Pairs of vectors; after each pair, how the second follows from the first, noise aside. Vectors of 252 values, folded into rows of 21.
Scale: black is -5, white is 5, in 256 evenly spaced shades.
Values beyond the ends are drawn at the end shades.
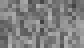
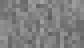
negated, shrunk.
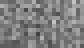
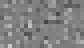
reversed, partly zeroed.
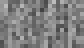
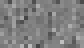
reversed, partly zeroed.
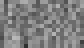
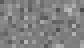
reversed, partly zeroed.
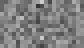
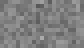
shrunk.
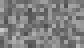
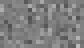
partly zeroed.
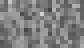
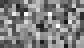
wrapped around, scaled up.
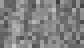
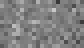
partly zeroed.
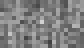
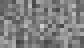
reversed.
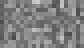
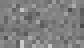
reversed, partly zeroed.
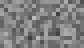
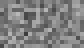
reversed.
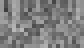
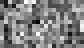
wrapped around, negated, scaled up.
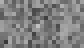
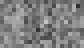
reversed.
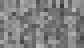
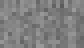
shrunk.
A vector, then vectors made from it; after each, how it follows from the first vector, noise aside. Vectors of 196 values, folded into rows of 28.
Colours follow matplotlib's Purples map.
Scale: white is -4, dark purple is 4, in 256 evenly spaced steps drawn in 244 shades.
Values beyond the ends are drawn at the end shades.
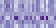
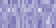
reversed, negated, shrunk.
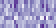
negated.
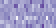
negated, partly zeroed.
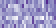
sign-scrambled.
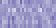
reversed, negated, shrunk.
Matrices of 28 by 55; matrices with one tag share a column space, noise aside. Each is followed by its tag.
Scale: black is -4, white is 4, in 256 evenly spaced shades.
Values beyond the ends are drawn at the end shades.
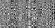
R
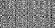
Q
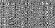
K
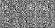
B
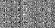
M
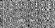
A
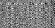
K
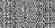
M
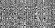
R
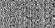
A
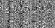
B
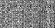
B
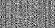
Q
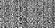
M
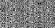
M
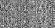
B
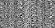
Q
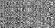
M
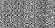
Q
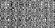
A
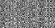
M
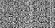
M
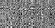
R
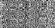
A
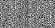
Q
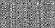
K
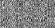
A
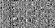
A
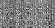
R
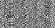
Q
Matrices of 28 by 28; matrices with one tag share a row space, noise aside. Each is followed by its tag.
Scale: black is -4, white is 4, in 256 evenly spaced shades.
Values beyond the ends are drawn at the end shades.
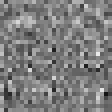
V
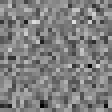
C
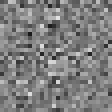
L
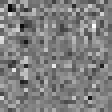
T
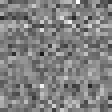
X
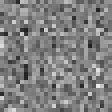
T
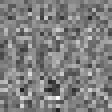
L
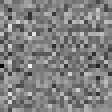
V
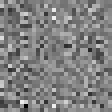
T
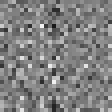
L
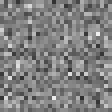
V
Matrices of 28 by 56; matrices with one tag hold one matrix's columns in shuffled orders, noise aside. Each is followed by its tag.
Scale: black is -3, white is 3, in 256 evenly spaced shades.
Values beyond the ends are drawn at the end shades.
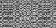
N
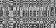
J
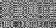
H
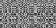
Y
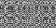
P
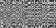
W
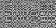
N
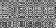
H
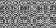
P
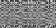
W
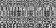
J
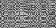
N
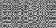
N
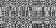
J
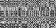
J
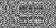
P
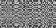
W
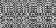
Y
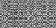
N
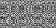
P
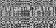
J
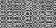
N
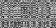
H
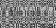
J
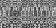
J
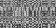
J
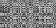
Y
